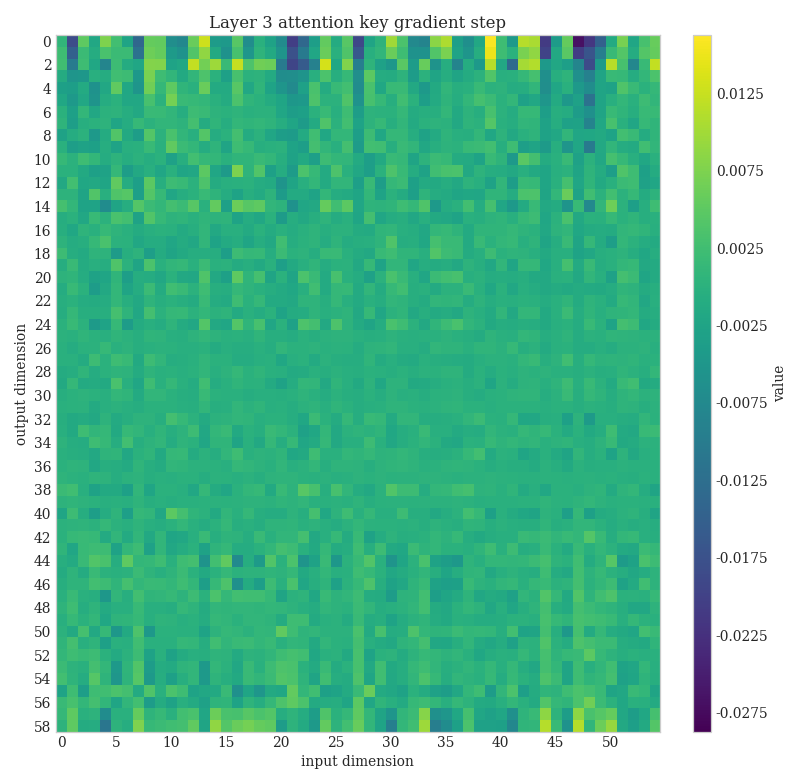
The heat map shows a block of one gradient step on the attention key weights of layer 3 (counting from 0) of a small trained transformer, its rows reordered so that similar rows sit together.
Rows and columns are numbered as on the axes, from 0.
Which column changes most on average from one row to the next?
16
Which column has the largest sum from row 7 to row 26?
13
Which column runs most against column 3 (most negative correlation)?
31
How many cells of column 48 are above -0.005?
49
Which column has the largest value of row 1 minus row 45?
39
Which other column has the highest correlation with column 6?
3
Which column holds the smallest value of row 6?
48
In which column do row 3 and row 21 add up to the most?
8
